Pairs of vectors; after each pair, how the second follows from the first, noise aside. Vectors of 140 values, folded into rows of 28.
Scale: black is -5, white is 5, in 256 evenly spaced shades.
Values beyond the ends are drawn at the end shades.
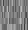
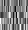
wrapped around, scaled up.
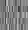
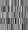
reversed.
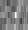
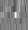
partly zeroed.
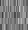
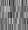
wrapped around, negated.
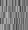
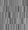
wrapped around, shrunk.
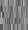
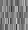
wrapped around, negated.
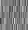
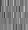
wrapped around, partly zeroed.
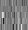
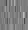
wrapped around, shrunk.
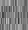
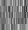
reversed.
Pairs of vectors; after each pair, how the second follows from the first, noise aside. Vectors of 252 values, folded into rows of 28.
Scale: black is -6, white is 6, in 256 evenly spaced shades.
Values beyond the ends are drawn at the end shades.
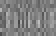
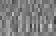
wrapped around.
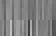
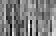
negated, scaled up.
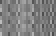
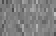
reversed, partly zeroed.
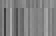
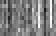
reversed, negated, scaled up.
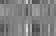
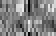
reversed, negated, scaled up.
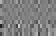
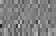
copied.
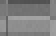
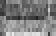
reversed, negated, scaled up.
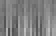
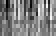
reversed, negated, scaled up.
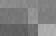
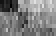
reversed, negated, scaled up.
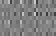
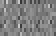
wrapped around.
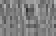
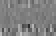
reversed, partly zeroed.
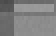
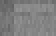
shrunk.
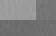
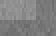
shrunk.
